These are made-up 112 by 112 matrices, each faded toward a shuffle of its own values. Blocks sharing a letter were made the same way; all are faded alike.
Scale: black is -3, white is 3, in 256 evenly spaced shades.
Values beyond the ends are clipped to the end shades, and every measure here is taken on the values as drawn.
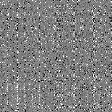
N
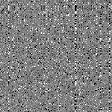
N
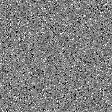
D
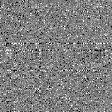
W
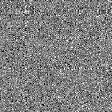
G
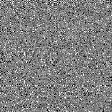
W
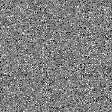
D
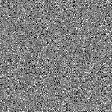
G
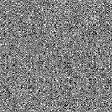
G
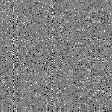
N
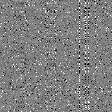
N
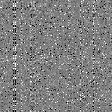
N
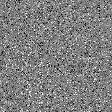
D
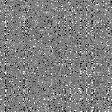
N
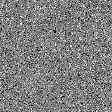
D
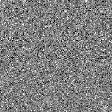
G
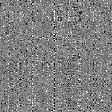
N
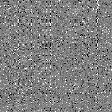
N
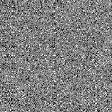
G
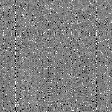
N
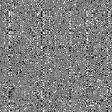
N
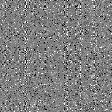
N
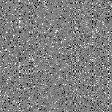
N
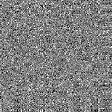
G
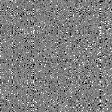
N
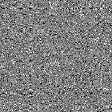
W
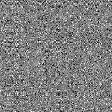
G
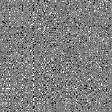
N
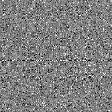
W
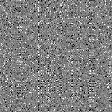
N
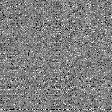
W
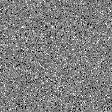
D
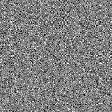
G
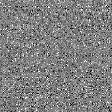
W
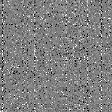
N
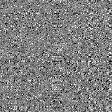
W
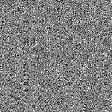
G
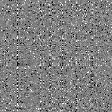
N
